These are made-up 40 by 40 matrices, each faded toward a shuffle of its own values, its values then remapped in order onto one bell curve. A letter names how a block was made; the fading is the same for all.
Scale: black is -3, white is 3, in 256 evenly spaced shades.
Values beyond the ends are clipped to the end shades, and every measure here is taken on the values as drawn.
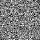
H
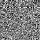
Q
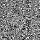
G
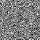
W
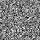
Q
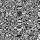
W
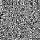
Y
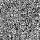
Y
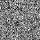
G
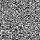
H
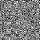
W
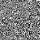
G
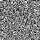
H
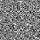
W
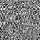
W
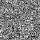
G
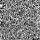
G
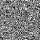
H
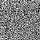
H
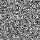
G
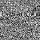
Q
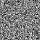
H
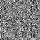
Y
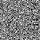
H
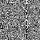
G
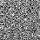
Y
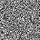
Y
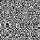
W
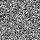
G
